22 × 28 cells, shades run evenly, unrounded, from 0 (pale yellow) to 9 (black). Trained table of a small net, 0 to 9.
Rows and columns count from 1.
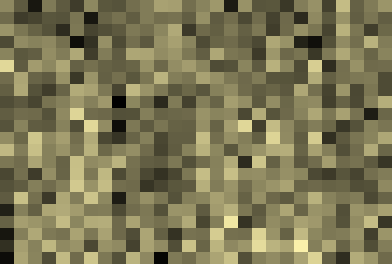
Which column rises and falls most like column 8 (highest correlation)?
17
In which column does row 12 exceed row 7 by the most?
12
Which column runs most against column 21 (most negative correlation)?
25
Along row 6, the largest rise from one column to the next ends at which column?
24
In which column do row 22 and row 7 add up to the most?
1
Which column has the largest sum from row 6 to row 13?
9
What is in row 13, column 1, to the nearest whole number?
2
